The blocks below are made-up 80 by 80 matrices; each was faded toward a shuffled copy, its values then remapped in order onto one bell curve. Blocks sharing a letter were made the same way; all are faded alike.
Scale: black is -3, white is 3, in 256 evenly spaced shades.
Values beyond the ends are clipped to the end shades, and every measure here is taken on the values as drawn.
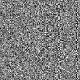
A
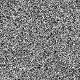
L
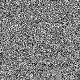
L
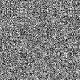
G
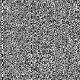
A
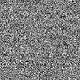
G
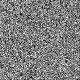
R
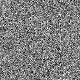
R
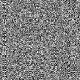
A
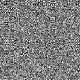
G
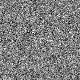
L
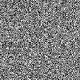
G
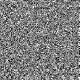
A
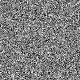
L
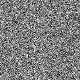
R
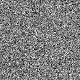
L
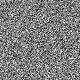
L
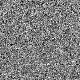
L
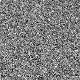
L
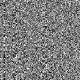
A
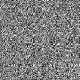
G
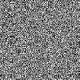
G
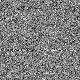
L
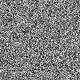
L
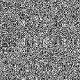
G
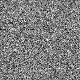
L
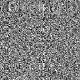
A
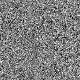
R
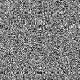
G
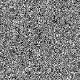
A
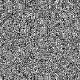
A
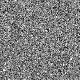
R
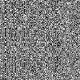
A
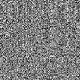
G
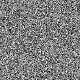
R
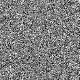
R
